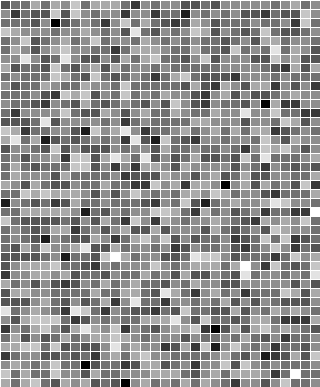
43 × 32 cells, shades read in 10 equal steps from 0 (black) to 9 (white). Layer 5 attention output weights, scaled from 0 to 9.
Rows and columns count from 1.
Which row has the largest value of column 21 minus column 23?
21
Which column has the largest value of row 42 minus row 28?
30
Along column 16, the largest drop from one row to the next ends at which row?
25
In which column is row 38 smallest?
29
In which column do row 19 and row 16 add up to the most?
2
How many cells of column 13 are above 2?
35
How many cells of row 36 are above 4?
16
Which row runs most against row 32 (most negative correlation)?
1
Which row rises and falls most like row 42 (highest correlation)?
8
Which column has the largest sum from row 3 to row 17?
7
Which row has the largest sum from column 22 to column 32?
23
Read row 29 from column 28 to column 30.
2 4 7
